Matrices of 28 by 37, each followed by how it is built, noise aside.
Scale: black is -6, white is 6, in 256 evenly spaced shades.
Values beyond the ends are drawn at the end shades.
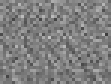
repeating columns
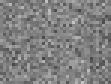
repeating rows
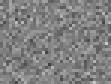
noise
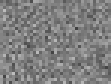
noise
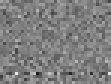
uneven rows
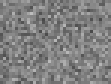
noise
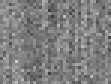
blocks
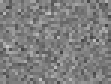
noise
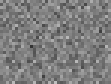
repeating columns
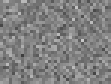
Toeplitz
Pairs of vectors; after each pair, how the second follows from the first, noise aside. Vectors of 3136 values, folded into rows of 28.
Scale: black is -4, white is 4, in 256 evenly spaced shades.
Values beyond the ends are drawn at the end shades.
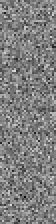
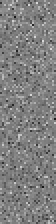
wrapped around, partly zeroed.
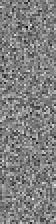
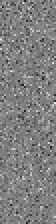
reversed, partly zeroed.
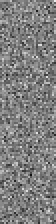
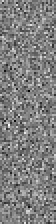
shuffled.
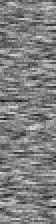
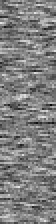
reversed.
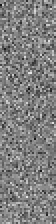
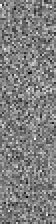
negated.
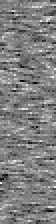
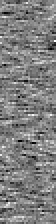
reversed.
